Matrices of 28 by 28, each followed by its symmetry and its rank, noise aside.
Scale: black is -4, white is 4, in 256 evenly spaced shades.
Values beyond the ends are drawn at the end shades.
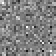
symmetric, rank six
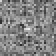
no symmetry, rank four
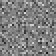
antisymmetric, rank six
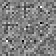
symmetric, rank six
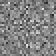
no symmetry, rank six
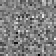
antisymmetric, rank eight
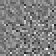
antisymmetric, rank six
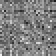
antisymmetric, rank six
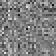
antisymmetric, rank six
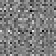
no symmetry, rank four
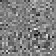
no symmetry, rank six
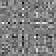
antisymmetric, rank four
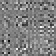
no symmetry, rank four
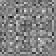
symmetric, rank four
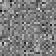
symmetric, rank eight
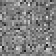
no symmetry, rank six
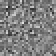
symmetric, rank six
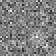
symmetric, rank eight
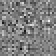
antisymmetric, rank six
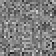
no symmetry, rank eight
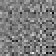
no symmetry, rank four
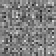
no symmetry, rank six
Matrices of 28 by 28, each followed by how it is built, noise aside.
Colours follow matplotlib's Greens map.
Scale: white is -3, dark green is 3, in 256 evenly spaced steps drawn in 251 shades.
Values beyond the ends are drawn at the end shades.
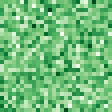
noise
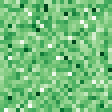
sparse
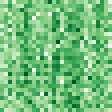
blocks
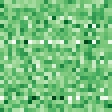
uneven rows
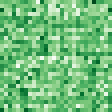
blocks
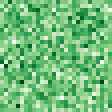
noise
